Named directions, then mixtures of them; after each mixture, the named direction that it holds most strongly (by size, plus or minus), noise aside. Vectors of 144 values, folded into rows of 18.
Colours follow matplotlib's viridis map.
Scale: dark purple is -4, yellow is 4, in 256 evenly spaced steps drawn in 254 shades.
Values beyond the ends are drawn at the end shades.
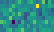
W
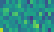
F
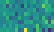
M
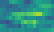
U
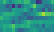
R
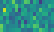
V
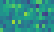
R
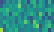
F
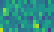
F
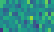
F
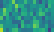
V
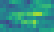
U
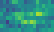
U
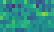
R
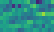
R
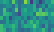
V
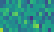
F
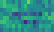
U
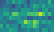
U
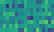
M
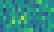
V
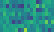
M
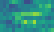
U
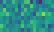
V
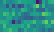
R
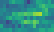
U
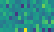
M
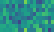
M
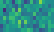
V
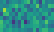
V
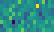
W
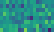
M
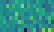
M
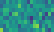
F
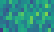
F
